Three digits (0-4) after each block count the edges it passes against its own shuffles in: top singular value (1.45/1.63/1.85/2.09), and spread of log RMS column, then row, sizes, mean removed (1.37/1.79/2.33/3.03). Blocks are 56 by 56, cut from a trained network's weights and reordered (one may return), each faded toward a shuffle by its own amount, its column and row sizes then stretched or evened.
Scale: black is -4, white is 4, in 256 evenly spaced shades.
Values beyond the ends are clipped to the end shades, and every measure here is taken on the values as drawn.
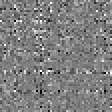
1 3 3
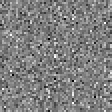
0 2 0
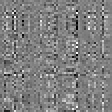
4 4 2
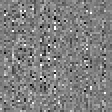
0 4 0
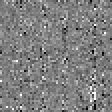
0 3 1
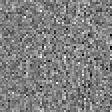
1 2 0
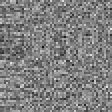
4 0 1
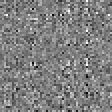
3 2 2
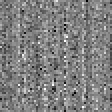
2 3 0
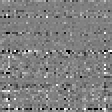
1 1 4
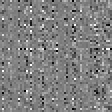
2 4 2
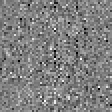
0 2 0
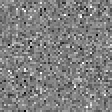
0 2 1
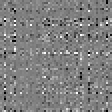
1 4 3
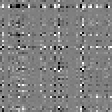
4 4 4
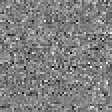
0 0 3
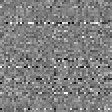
3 0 3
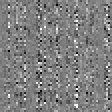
2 4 0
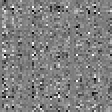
0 4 2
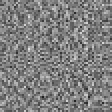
3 2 0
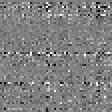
1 2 4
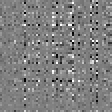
3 4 3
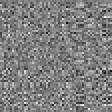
4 2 3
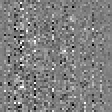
0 4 0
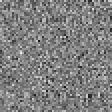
2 1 1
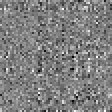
2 2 2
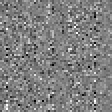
1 3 0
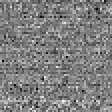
1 0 2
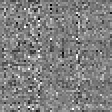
0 3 0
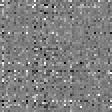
0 3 3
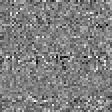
1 0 3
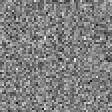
2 0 0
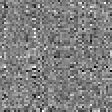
3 2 2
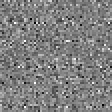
1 1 3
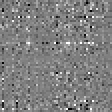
0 3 3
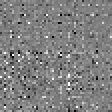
0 3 3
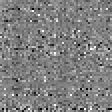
0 0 3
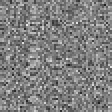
3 0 1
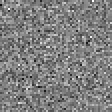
0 0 0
